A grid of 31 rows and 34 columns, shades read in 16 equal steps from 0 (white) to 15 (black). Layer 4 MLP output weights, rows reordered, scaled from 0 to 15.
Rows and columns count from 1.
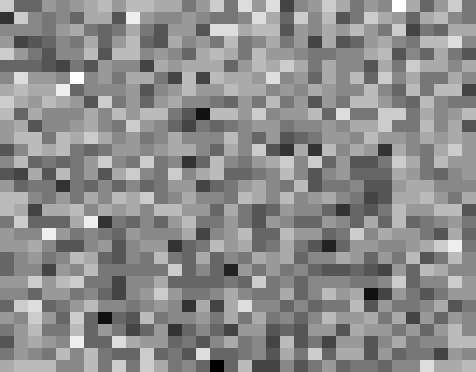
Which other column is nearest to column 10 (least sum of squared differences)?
22
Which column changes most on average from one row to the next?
15
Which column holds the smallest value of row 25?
12
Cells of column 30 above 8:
7
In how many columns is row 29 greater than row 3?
16
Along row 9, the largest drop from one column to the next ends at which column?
8
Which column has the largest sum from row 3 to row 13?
23
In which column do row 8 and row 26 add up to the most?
34
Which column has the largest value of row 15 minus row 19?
2
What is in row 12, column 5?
4
